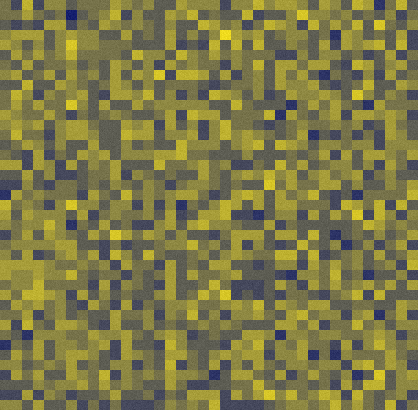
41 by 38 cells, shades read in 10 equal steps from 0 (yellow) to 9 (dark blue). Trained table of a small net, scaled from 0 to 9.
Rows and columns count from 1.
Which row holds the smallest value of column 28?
2
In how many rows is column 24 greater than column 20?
15
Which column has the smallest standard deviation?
6
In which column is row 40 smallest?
25
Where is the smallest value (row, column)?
4, 21
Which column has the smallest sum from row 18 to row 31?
3
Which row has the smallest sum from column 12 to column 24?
14
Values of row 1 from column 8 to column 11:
5 5 5 3
